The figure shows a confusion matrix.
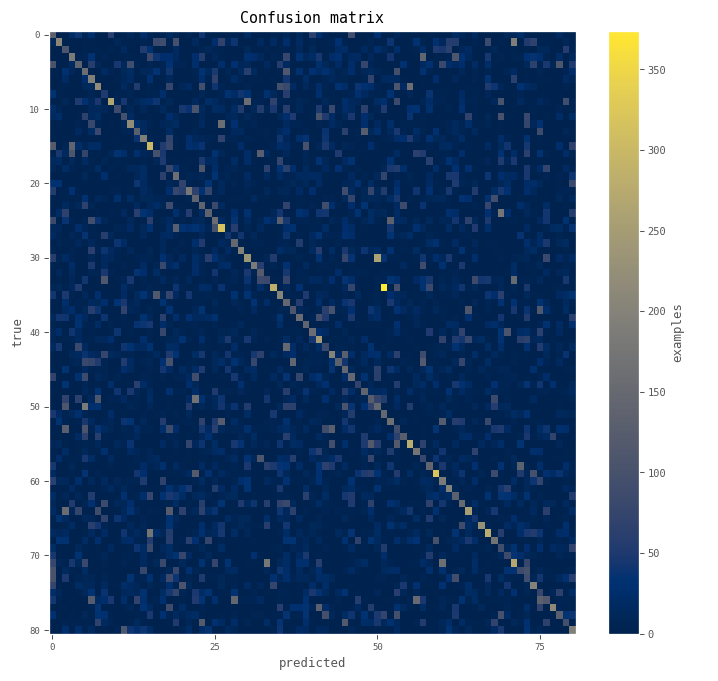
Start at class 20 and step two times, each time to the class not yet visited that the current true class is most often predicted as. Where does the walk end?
11
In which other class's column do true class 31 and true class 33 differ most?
71
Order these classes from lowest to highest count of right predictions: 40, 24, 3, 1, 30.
24, 40, 3, 1, 30
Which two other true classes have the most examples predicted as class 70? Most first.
40, 61
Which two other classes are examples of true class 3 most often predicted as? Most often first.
57, 62
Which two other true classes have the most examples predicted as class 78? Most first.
4, 75
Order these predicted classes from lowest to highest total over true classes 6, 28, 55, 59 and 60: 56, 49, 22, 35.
56, 35, 22, 49
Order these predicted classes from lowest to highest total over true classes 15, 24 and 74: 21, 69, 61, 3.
61, 21, 3, 69
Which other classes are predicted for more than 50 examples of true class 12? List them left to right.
6, 26, 73
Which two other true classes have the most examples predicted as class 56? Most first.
76, 16
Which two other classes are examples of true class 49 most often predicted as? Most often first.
22, 7
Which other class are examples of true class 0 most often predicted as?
46
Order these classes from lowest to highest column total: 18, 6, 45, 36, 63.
63, 6, 45, 18, 36
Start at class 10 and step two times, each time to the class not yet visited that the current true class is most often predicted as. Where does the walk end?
68
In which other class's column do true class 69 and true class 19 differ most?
15
